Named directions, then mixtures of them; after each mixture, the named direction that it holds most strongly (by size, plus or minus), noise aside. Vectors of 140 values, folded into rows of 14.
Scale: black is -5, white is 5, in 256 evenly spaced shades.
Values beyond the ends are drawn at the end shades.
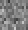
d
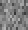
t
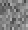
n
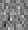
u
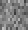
t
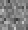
d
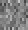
n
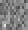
u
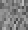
t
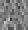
u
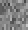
n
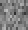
t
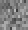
n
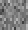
d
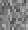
n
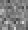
d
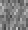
t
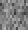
t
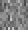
u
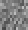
t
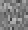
n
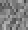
n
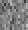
n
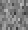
t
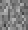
u
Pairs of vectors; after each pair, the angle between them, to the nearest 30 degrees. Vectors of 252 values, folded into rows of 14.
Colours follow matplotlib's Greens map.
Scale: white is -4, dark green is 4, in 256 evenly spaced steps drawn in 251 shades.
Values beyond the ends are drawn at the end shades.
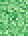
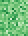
30 degrees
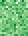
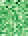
150 degrees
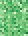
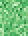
60 degrees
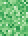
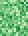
30 degrees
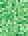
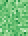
60 degrees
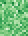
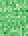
90 degrees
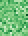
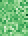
30 degrees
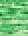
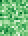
60 degrees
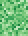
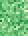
60 degrees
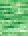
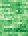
150 degrees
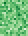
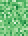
60 degrees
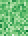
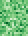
90 degrees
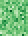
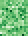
30 degrees
